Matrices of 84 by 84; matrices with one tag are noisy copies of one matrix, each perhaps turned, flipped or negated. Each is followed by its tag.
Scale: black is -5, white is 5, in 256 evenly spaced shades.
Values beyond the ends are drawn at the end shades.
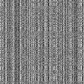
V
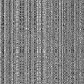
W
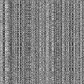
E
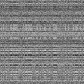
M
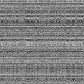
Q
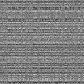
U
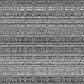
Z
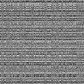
U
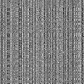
U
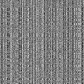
U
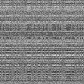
M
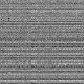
W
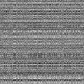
E
